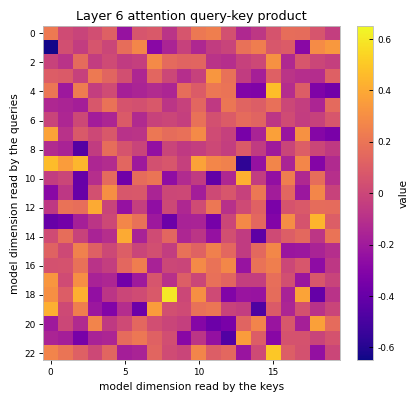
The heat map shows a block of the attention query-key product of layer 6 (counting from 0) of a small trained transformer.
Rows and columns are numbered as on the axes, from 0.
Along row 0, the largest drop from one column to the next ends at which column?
5
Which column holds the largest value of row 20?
18
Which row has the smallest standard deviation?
6
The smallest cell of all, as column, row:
0, 1
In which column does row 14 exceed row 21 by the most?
12
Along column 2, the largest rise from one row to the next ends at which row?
9
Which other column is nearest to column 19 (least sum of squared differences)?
16
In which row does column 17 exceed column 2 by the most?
8
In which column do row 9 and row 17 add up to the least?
13
